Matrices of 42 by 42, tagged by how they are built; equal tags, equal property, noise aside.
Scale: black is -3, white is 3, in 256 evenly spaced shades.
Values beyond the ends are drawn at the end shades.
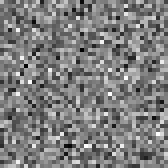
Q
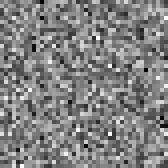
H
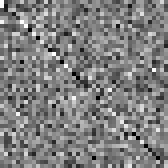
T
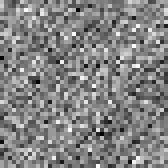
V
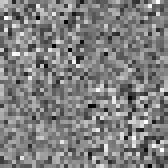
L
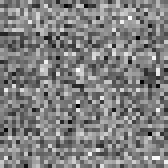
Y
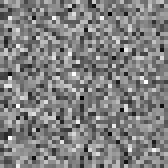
H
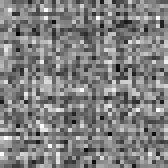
Y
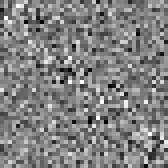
L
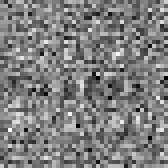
Y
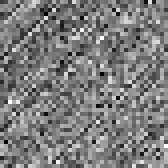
V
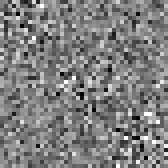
L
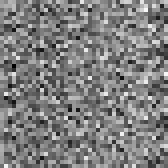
H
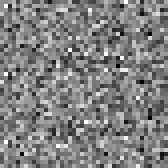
H
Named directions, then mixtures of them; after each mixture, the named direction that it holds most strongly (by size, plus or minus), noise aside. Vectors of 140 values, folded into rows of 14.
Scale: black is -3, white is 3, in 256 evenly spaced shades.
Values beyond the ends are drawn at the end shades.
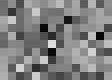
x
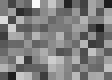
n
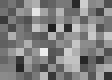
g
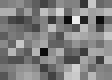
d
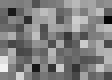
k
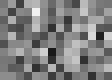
g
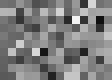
d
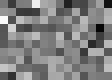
n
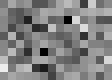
d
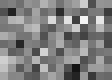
d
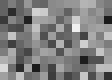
k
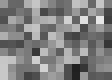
d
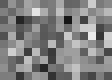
x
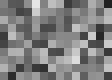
n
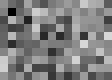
k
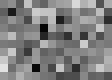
k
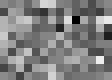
d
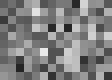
g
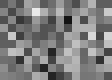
g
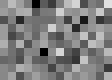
n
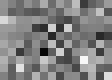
g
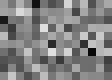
n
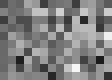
g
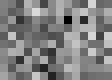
x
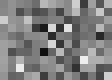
g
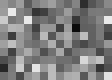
k
